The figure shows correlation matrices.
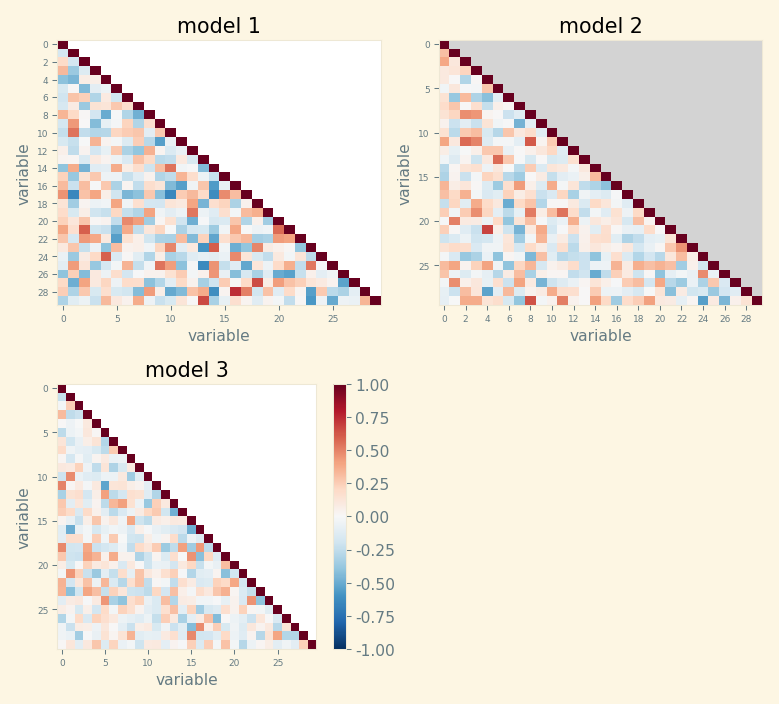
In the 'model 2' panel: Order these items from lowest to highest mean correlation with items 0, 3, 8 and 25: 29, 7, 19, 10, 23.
23, 7, 10, 29, 19
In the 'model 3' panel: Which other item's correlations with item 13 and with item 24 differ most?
7
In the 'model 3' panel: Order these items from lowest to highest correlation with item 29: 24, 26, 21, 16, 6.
21, 16, 26, 24, 6
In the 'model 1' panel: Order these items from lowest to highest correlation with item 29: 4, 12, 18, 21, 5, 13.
21, 18, 12, 5, 4, 13
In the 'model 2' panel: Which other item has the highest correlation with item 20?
1
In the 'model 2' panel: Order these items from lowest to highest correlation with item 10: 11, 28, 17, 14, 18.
17, 18, 14, 11, 28
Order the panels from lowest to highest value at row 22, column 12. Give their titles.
model 1, model 2, model 3
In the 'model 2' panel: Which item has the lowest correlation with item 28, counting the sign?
4
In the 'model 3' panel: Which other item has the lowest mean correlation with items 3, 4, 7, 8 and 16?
1
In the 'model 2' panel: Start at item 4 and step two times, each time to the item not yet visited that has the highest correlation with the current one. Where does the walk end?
9
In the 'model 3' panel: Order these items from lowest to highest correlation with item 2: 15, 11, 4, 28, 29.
28, 15, 29, 4, 11
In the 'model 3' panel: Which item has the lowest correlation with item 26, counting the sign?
18
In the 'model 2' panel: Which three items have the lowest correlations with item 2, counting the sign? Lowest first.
24, 4, 15
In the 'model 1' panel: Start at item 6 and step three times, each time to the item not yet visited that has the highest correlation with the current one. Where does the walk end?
2
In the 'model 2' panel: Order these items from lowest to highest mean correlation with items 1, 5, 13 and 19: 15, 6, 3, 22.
6, 22, 15, 3
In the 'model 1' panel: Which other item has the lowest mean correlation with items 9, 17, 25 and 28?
7
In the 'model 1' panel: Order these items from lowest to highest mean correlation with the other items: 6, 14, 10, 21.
14, 10, 6, 21
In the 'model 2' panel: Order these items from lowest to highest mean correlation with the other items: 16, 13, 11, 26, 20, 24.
24, 26, 13, 16, 20, 11
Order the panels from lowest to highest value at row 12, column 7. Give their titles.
model 1, model 3, model 2
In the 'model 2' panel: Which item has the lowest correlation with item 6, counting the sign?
18
